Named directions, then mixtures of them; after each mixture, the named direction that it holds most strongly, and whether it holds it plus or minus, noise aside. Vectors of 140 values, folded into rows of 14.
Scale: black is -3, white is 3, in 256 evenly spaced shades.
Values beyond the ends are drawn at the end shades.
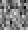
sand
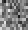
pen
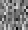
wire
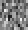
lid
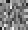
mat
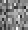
wire, minus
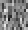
lid, plus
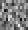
lid, minus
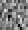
lid, plus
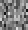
wire, minus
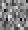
lid, minus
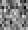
sand, plus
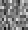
wire, minus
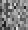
pen, minus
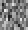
lid, plus
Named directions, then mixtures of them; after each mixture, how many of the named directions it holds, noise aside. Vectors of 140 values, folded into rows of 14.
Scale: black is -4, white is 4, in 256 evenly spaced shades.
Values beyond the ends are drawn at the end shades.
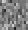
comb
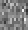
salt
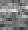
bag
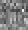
three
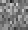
three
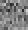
three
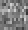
two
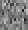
one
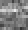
one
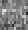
three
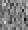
one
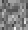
three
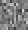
two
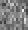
one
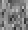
three
